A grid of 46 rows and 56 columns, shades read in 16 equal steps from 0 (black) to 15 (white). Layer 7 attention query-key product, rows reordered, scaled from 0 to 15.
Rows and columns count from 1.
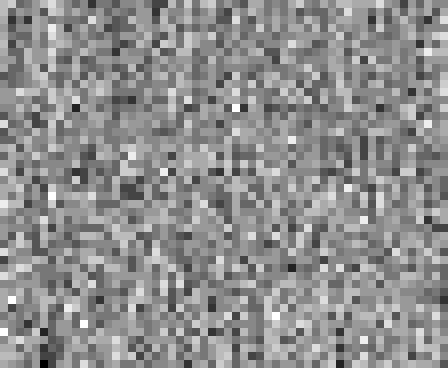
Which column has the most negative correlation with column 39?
33
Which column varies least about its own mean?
14
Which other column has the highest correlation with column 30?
43
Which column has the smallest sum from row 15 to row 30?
28
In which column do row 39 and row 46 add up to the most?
9
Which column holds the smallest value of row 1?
12
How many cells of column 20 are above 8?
18
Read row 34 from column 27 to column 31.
10 11 8 12 10
